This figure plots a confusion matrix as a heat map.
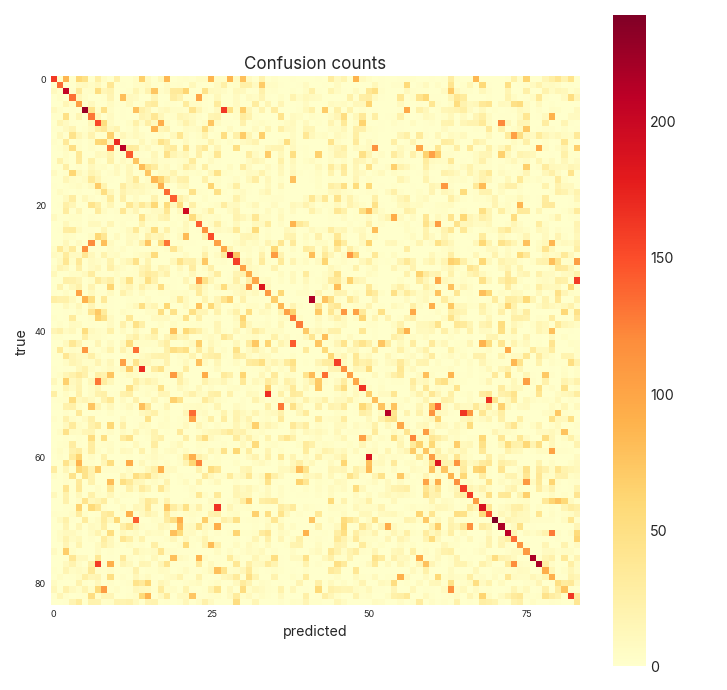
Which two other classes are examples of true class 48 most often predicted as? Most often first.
7, 75
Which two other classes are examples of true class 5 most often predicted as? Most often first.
27, 56
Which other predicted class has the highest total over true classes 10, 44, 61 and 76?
23
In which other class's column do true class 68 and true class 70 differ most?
26
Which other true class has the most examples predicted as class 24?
47
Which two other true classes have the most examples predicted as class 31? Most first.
33, 67
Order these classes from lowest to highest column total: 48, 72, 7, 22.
22, 48, 72, 7
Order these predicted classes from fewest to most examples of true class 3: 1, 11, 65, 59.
1, 65, 59, 11
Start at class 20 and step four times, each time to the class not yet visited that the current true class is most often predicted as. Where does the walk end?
50
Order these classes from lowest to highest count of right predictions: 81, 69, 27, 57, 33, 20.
20, 81, 27, 57, 69, 33
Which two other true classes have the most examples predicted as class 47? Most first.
28, 32
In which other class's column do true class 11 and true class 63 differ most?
9
